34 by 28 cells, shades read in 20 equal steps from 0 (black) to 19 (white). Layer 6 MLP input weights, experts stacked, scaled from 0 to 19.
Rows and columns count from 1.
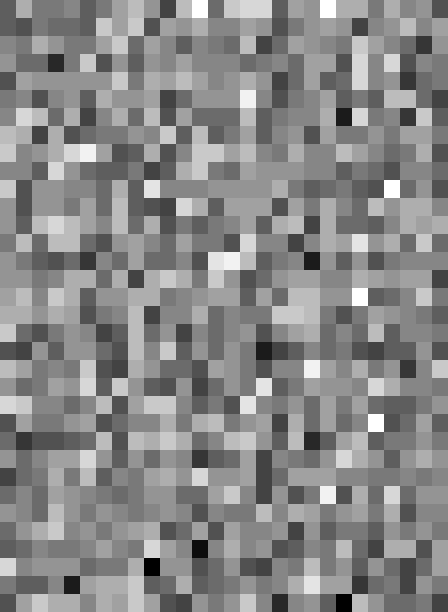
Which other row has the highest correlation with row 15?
25
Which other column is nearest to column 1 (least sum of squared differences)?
18
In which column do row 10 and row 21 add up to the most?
20
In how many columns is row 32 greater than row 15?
15
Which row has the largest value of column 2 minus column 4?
7
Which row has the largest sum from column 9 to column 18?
1
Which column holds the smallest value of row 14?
19
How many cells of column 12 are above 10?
14
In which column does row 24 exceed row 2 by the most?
24
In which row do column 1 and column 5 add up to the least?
33
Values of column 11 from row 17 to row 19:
9 10 11
